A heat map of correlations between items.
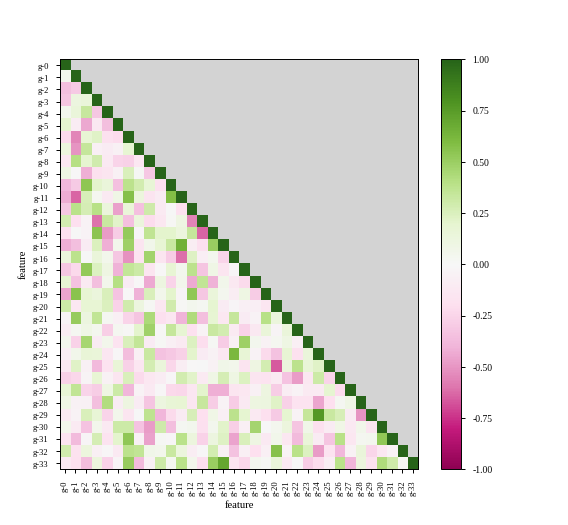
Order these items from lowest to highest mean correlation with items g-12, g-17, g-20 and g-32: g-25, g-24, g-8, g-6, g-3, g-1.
g-25, g-24, g-1, g-8, g-3, g-6
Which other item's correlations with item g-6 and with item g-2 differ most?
g-33
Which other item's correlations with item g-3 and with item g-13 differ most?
g-14
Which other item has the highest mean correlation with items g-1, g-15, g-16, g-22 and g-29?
g-8
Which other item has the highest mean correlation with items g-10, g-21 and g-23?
g-2
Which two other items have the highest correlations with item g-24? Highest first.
g-29, g-16
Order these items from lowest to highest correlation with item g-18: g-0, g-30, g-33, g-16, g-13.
g-16, g-33, g-0, g-13, g-30
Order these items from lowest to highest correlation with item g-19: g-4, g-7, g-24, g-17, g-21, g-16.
g-7, g-24, g-16, g-17, g-4, g-21
